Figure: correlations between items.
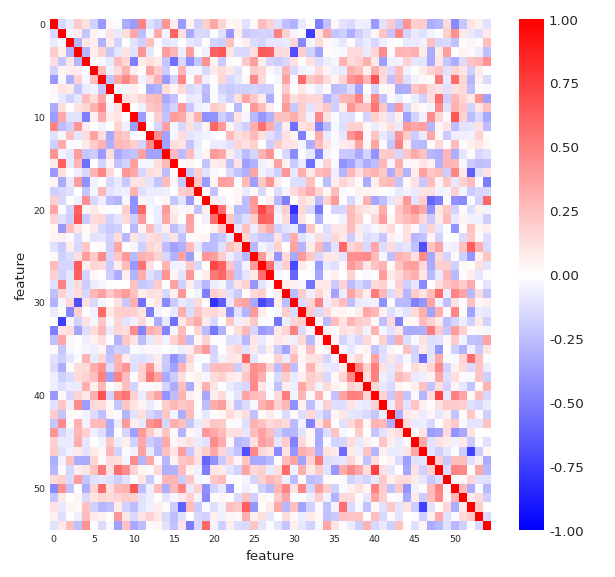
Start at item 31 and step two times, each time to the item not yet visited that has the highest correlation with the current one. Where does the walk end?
40
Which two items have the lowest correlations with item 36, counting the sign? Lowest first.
46, 15
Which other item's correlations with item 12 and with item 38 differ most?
31
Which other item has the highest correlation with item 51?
48
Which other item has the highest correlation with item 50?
10
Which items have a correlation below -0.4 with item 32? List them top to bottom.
1, 15, 28, 43
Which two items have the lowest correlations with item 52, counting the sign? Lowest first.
46, 16
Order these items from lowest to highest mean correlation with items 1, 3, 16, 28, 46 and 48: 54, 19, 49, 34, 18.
19, 54, 18, 49, 34
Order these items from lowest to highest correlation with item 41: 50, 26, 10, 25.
25, 10, 50, 26
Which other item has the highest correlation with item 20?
26
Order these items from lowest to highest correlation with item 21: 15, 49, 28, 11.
28, 15, 49, 11
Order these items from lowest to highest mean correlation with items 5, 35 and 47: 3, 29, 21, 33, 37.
3, 21, 29, 37, 33
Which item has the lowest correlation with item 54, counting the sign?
17
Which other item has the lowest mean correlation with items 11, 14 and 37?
30
